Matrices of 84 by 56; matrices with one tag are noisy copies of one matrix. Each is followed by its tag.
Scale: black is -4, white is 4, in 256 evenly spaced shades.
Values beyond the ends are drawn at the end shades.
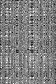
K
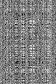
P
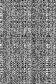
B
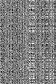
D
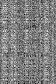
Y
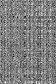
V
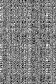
B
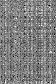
V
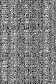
Y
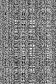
P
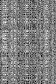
Y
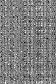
V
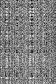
K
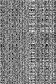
D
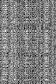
Y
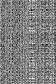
D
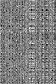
D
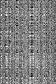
K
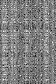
Y
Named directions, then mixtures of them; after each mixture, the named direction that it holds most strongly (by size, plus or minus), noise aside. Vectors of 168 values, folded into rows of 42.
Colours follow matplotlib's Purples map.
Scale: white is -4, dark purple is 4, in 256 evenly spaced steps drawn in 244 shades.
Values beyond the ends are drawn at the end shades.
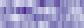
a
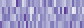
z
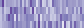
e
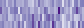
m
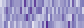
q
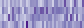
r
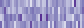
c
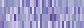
e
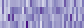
r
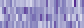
c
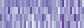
m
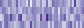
c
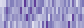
q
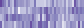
c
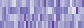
z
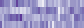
a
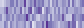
q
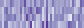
q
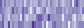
q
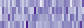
r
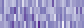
e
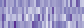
q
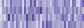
q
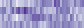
a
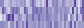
r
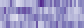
a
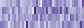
r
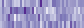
e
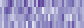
q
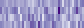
m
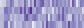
q
